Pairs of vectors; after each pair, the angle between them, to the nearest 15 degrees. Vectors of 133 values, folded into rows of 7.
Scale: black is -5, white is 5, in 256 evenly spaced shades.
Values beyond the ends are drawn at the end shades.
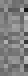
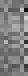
15 degrees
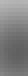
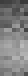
150 degrees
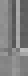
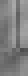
150 degrees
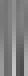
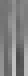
15 degrees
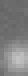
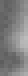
90 degrees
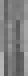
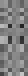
105 degrees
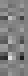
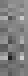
150 degrees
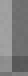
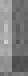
15 degrees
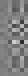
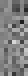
45 degrees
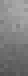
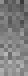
135 degrees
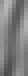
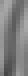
15 degrees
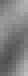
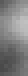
60 degrees
